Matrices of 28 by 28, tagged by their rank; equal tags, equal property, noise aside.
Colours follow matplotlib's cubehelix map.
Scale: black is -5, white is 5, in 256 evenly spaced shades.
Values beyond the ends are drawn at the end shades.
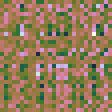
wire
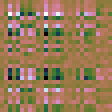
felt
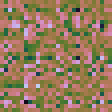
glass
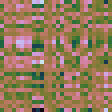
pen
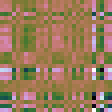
felt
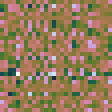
glass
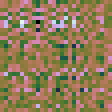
wire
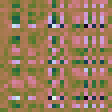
felt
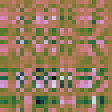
pen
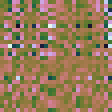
pen
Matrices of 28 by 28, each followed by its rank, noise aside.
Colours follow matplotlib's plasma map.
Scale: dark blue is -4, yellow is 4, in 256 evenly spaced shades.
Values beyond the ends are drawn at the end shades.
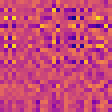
three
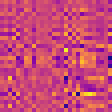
three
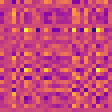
two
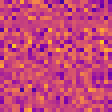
six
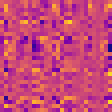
three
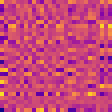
three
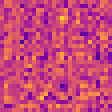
six
